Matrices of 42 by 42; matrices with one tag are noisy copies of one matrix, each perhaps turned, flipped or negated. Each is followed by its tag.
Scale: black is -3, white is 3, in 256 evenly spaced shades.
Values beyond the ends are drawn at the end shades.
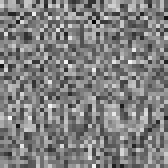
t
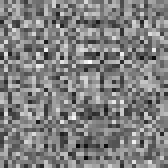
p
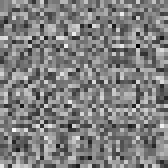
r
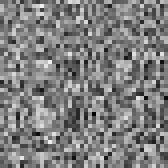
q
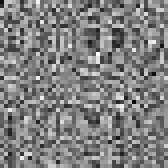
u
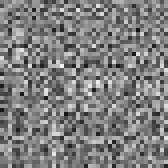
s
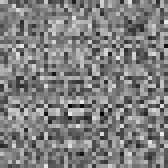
p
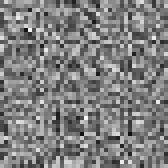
r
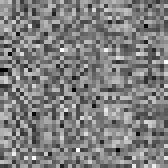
t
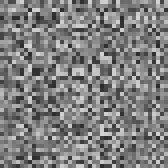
s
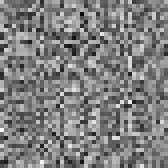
r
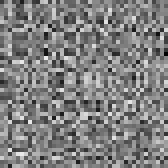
s
